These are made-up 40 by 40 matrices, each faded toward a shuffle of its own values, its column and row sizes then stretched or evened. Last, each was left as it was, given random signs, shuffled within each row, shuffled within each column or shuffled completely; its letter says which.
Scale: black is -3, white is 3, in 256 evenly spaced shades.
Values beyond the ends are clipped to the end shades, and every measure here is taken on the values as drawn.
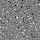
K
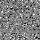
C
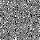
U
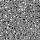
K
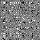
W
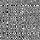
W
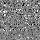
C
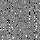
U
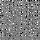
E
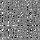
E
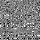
E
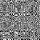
W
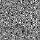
E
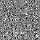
E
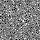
K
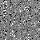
U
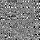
W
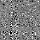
E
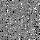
U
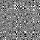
W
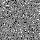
K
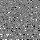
C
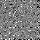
E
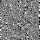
U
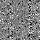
U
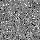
K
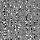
U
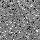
K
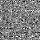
C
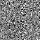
U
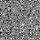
E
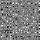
W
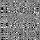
W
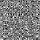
W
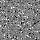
K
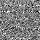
C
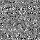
C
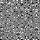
W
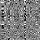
W
